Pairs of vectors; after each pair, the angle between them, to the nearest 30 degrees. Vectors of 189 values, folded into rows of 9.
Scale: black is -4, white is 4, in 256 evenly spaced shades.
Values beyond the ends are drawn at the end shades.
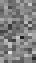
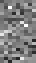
120 degrees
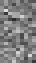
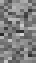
120 degrees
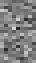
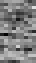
120 degrees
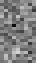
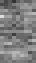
60 degrees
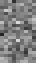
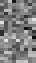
30 degrees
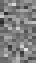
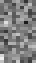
90 degrees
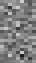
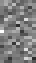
90 degrees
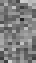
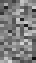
60 degrees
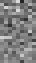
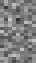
120 degrees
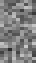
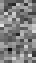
30 degrees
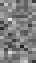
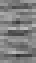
90 degrees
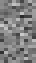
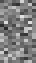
150 degrees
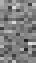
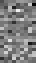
150 degrees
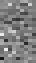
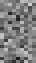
60 degrees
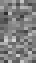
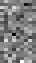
60 degrees
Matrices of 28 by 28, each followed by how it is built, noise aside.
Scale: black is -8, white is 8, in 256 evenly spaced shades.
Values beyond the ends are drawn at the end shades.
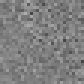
upper triangular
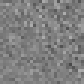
upper triangular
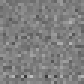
uneven rows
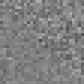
upper triangular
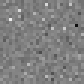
sparse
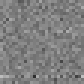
uneven rows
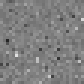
sparse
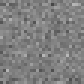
uneven rows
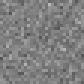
noise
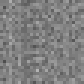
repeating rows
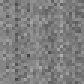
repeating rows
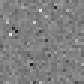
sparse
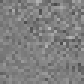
upper triangular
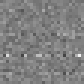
uneven rows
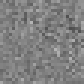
upper triangular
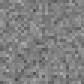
noise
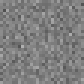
repeating rows
